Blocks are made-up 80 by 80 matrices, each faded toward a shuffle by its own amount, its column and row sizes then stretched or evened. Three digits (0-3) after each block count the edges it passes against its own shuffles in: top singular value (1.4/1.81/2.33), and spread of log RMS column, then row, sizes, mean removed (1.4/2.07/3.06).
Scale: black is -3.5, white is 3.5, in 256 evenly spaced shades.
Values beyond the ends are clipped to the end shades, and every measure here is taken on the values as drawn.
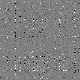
1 2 2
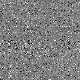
0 1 2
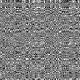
3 1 2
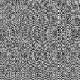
3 2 0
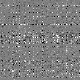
1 2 3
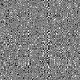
3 2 1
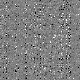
1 2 1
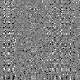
3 2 1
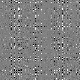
3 3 2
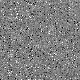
1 1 0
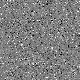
1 0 0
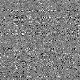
2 1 2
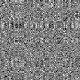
3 1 1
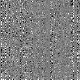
2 3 1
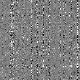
1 3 1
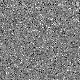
0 0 1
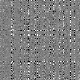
3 3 2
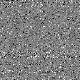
0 0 2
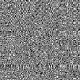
3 1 1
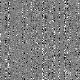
2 3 0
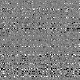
2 2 3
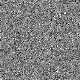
0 1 1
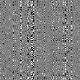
3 3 1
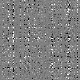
2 3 2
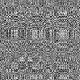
3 0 2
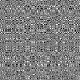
3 0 3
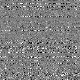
0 1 3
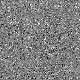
1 1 1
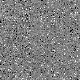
0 2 0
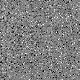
1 0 1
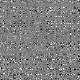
0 2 3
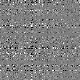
2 2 3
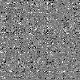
1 1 2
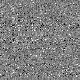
1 0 2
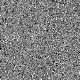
0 1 0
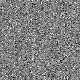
1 0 0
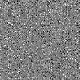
2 1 0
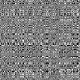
3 2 3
